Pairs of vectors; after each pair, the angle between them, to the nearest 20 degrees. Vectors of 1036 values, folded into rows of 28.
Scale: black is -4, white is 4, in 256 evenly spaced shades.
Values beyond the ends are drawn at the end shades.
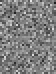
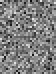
160 degrees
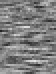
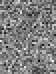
100 degrees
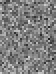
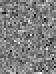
60 degrees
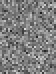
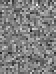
100 degrees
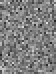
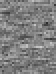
120 degrees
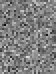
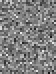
100 degrees
